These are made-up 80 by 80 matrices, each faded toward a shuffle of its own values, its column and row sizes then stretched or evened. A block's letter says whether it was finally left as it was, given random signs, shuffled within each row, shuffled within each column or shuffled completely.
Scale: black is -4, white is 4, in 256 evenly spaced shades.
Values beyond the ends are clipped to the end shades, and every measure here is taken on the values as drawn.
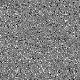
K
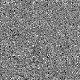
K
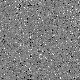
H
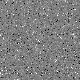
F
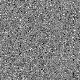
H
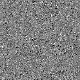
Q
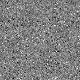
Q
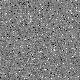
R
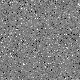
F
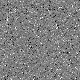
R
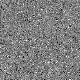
Q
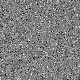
R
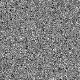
Q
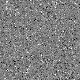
H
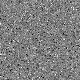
R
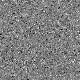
F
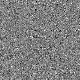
Q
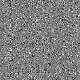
K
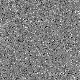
F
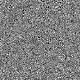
K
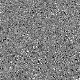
K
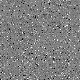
K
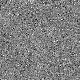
F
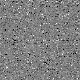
K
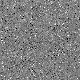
H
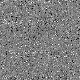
Q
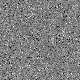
F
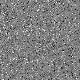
H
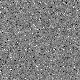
F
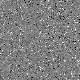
H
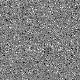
Q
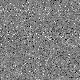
F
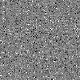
K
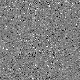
K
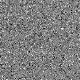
Q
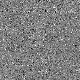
F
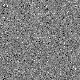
Q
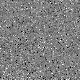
F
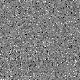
K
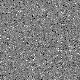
H
